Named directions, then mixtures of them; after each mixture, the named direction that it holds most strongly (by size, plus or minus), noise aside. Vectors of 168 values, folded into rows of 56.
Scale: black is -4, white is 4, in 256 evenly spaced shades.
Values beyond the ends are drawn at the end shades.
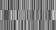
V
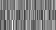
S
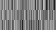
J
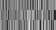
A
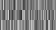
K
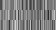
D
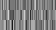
S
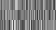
S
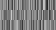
J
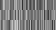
D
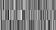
K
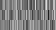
D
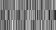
S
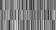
D
